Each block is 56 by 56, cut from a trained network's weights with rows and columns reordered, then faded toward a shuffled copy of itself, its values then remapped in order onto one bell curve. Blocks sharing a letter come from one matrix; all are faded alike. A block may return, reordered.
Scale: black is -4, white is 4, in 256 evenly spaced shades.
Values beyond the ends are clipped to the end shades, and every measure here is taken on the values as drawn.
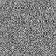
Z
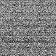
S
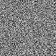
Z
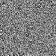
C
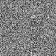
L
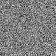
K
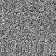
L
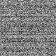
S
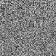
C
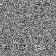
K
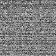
S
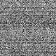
S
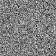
L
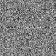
K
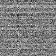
S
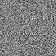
K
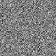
Z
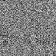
K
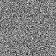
L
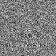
K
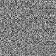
K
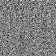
K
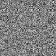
Z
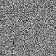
Z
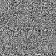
K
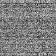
S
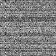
S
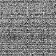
S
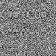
Z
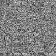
L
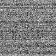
S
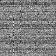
S
